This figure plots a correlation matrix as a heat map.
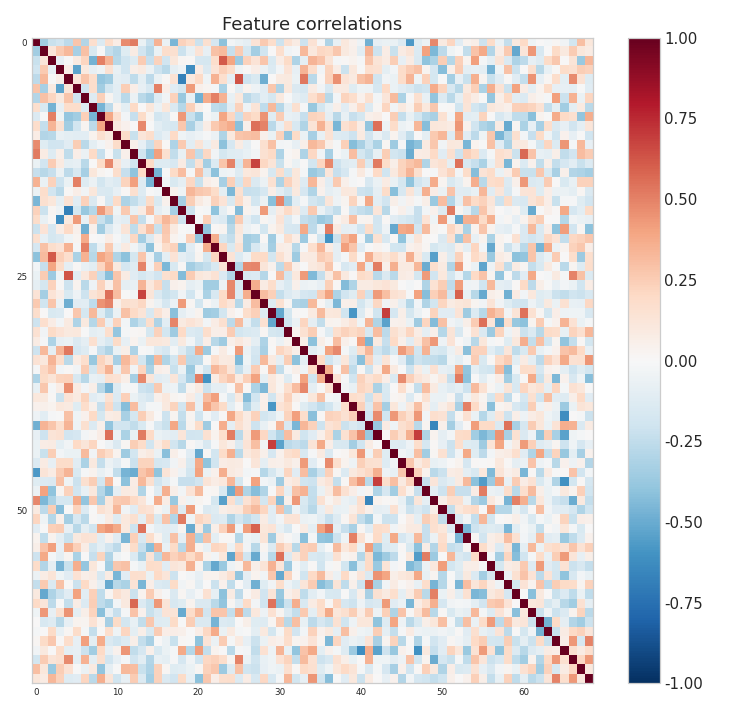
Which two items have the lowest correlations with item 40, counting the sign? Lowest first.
65, 34
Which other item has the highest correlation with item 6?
22
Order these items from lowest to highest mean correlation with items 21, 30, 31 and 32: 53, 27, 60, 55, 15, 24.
27, 60, 24, 15, 53, 55
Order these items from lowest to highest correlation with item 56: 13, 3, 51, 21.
3, 21, 51, 13
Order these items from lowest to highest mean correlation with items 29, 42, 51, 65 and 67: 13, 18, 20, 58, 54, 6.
6, 54, 58, 13, 20, 18
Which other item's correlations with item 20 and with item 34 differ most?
68
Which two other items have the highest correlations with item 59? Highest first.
49, 5
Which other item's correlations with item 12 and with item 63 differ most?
60
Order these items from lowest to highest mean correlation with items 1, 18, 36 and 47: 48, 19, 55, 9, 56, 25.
19, 56, 25, 55, 48, 9
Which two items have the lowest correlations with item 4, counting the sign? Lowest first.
18, 28
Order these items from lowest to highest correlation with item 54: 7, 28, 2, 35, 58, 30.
7, 35, 28, 58, 30, 2
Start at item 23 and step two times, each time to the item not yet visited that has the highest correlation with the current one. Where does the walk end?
8
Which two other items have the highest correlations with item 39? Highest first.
53, 21
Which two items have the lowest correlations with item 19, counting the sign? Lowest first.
3, 52
